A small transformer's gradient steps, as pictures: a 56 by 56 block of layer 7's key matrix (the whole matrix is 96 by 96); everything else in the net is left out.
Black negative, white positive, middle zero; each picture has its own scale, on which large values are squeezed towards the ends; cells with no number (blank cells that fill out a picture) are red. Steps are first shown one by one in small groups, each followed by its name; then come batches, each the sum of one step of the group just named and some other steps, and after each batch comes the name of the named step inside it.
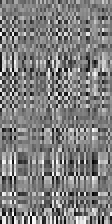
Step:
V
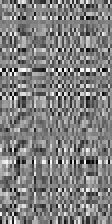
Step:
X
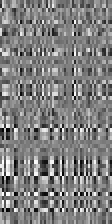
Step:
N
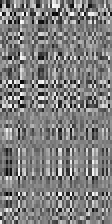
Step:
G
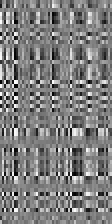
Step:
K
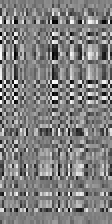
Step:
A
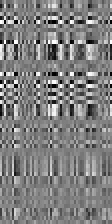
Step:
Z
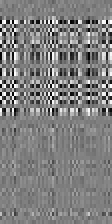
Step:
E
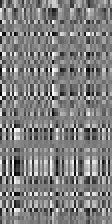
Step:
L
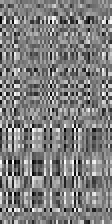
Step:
E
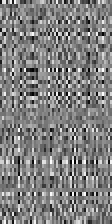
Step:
V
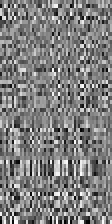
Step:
X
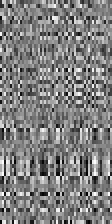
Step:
N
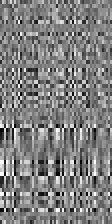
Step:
N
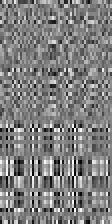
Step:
Z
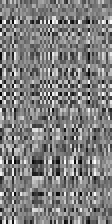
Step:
E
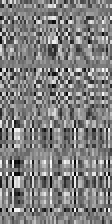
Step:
Z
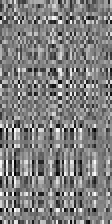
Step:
Z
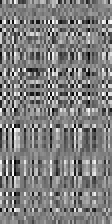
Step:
E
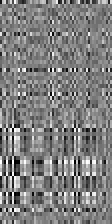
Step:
L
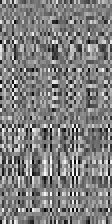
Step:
A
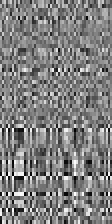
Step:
X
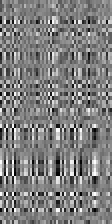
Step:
E
